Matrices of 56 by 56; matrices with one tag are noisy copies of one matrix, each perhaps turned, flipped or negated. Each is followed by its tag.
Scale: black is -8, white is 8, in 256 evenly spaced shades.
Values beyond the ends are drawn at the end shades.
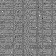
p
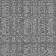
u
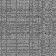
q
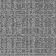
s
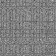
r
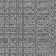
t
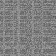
p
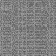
r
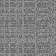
t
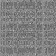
u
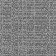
r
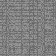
r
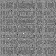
u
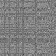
t
